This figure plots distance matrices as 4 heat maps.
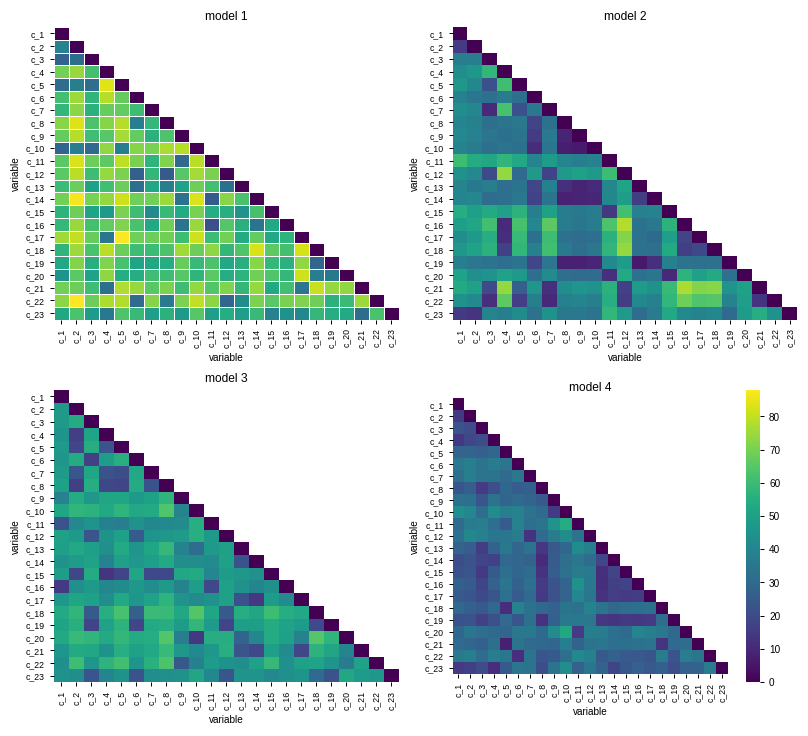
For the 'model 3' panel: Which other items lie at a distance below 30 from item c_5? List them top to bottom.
c_2, c_4, c_7, c_8, c_15
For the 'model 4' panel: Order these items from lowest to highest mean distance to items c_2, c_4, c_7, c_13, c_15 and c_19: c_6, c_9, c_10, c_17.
c_17, c_9, c_6, c_10
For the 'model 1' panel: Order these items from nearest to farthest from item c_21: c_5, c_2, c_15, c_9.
c_15, c_9, c_2, c_5
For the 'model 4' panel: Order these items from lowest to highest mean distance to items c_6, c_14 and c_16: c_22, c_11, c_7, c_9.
c_22, c_9, c_7, c_11
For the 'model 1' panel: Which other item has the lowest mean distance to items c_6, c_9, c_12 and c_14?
c_13
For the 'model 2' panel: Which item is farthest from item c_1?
c_11
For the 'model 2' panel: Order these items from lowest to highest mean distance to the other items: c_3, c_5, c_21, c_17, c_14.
c_14, c_3, c_5, c_17, c_21
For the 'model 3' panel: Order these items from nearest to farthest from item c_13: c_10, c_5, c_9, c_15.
c_10, c_9, c_15, c_5
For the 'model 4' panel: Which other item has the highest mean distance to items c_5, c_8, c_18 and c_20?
c_10
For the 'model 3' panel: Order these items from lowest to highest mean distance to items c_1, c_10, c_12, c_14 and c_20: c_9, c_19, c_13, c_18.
c_13, c_9, c_19, c_18
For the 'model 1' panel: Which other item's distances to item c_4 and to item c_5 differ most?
c_17
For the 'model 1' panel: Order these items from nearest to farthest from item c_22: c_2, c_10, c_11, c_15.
c_15, c_11, c_10, c_2
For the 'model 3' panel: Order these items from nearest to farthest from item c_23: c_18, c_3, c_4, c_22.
c_3, c_18, c_4, c_22
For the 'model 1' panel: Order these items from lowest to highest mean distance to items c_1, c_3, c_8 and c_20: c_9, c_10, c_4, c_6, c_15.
c_10, c_6, c_15, c_9, c_4
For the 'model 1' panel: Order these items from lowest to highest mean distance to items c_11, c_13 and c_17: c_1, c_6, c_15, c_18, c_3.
c_15, c_6, c_3, c_1, c_18
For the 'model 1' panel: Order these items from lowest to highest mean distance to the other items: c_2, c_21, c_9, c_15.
c_15, c_9, c_21, c_2
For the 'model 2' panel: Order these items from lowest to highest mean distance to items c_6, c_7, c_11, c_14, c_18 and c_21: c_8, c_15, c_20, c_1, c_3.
c_8, c_3, c_20, c_15, c_1
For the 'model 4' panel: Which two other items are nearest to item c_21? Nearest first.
c_5, c_18
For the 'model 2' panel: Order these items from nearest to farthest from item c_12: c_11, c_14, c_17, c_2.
c_2, c_14, c_11, c_17
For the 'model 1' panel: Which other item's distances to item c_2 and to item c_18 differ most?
c_19
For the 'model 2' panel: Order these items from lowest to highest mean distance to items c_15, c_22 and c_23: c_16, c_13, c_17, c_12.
c_13, c_12, c_17, c_16
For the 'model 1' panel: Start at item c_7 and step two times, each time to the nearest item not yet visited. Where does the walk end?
c_23
